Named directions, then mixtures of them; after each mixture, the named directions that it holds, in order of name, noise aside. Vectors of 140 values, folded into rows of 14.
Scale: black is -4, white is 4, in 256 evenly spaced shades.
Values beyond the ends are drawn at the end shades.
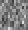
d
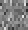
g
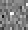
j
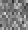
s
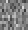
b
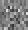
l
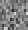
b, l.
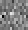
j, s.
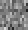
g, l, s.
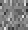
g.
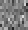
g, s.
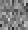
g, s.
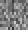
b, l, s.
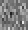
d, j, s.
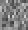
b, d.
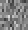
b, d, s.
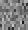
d, g, s.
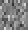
b, d, g.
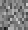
g, j, l.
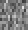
b.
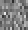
j, s.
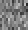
g, s.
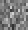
j, l.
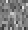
b, j.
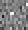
j.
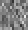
d, l, s.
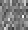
g.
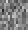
b.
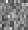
b, d, j.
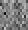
g, s.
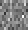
g.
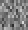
d, l.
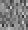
d, g, l.
